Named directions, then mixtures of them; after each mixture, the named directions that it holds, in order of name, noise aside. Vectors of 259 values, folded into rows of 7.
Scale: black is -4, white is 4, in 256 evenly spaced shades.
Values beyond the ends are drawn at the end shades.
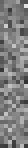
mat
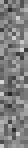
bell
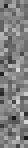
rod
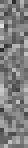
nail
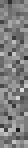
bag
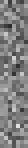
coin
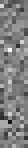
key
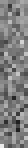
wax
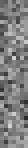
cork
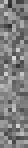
coin, key.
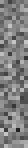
bag, cork.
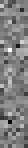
key.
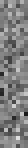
bag, rod.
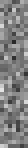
cork, nail, wax.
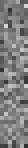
mat.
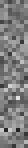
bag, mat.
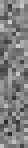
nail, wax.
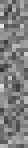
nail, wax.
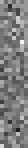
bell, key, wax.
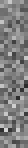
bag.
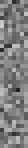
nail.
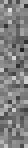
bell, coin, mat.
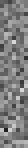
bag, cork.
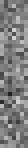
bell, rod.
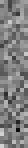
bag, wax.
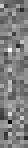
key.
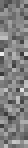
bag, nail, rod.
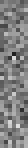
coin, cork.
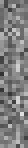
bell, rod.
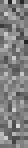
coin, nail.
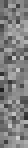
cork, rod.
